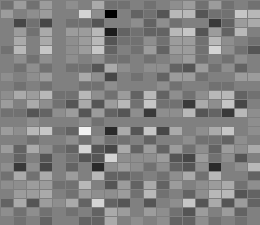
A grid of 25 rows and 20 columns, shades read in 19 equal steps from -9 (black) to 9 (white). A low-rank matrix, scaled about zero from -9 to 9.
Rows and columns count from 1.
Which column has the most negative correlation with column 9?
14
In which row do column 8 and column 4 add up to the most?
6
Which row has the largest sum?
15
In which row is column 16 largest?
12
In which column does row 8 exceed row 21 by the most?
9
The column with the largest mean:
7
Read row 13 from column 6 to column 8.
2 -3 2
